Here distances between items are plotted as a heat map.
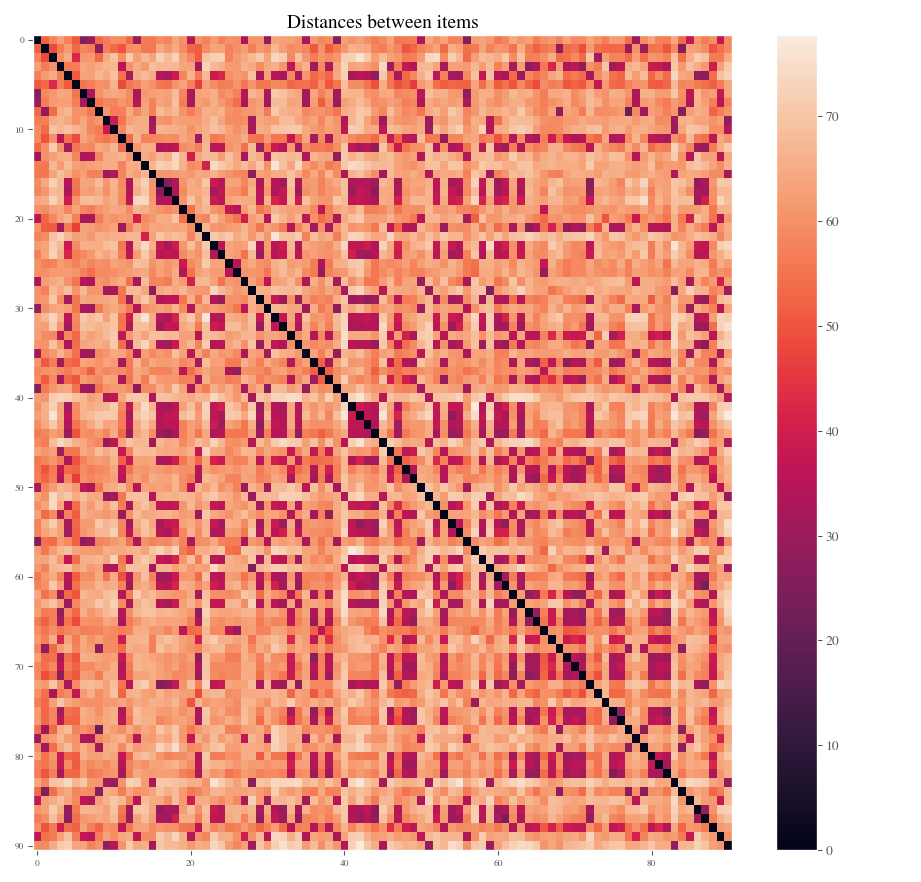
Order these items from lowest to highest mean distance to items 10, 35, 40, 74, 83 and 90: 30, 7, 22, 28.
28, 7, 30, 22
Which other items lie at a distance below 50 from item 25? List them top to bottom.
19, 26, 37, 66
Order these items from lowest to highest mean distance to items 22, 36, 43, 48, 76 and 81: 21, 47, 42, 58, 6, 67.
21, 67, 47, 58, 42, 6
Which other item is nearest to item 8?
77
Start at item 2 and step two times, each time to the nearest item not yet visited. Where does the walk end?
5
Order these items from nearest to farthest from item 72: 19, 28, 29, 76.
29, 76, 19, 28
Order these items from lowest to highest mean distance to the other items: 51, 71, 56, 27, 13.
71, 56, 27, 13, 51
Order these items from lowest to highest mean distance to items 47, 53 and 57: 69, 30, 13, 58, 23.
69, 58, 23, 30, 13
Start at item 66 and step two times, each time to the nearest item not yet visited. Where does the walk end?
37
